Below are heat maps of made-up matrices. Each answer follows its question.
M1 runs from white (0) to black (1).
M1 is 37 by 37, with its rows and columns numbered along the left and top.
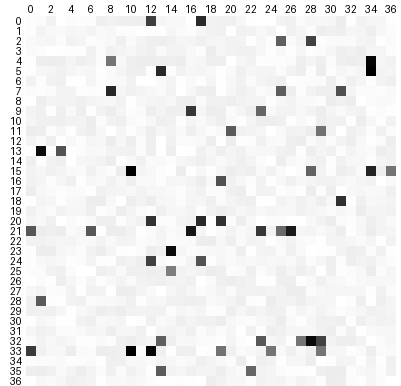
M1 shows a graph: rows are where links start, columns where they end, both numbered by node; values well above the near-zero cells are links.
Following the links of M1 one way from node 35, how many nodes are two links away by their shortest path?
2
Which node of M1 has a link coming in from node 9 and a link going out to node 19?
node 16
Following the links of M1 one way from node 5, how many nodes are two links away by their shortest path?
2
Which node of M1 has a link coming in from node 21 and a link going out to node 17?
node 0
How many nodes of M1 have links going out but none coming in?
12
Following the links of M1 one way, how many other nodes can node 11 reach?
5
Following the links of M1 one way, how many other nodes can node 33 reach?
7
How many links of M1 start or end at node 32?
5
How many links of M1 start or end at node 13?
5
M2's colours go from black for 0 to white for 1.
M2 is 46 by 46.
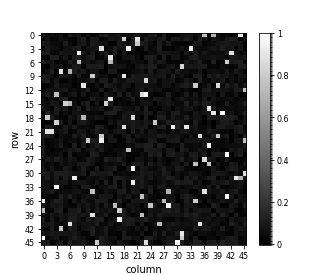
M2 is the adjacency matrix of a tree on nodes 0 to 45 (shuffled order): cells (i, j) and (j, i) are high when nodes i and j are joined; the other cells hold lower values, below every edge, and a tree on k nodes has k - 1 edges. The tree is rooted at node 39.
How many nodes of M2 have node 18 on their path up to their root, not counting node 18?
6
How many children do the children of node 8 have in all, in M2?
1
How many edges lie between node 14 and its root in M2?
6
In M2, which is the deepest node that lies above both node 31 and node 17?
0
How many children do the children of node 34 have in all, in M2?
3
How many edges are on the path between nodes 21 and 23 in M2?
8
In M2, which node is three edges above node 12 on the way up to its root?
13
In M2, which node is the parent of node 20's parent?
9
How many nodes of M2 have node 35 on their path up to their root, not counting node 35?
9
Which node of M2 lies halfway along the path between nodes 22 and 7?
36
